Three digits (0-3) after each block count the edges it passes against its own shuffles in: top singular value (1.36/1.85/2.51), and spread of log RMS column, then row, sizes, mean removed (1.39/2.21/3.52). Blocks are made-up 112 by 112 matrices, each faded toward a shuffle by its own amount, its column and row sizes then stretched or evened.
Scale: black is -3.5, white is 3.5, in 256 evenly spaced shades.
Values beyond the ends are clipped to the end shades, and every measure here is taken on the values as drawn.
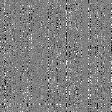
2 3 1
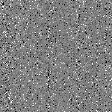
1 2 0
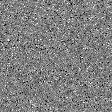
0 0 1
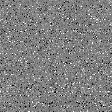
1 0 2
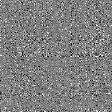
2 2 2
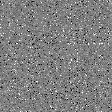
0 1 1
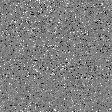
0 0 1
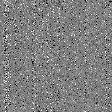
1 2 0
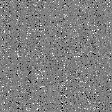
0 2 1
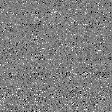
1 1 2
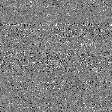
0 1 2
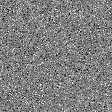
0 0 0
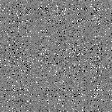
1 2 2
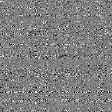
0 2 3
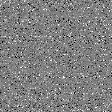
0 1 2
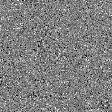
1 1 1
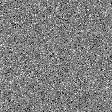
1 0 0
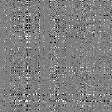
3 3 2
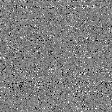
0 1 2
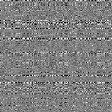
3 1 3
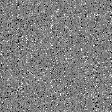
0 2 0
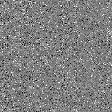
2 1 0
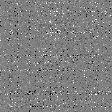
0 2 2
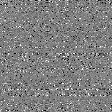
2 0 2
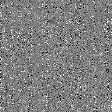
0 2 1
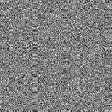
3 0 1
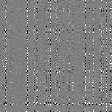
3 3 2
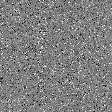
0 1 0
